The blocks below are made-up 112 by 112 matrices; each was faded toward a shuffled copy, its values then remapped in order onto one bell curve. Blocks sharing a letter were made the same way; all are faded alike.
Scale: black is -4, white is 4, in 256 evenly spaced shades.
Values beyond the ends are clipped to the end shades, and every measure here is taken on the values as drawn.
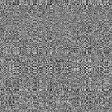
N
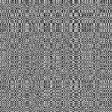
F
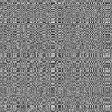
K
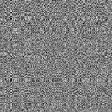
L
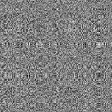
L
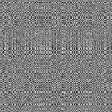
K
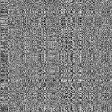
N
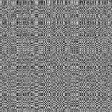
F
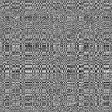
K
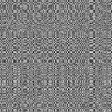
F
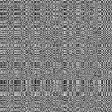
F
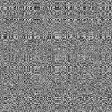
N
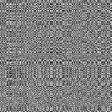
F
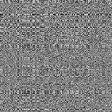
N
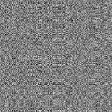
L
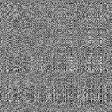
L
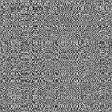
N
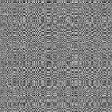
F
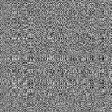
L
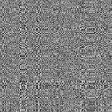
N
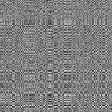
K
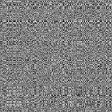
N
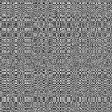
F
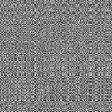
K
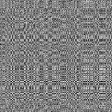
K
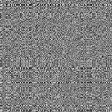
N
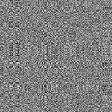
L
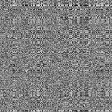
N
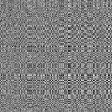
K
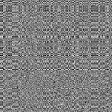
K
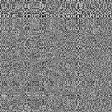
N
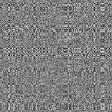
N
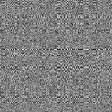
N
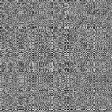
N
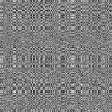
K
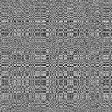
K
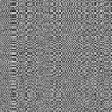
F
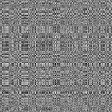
F
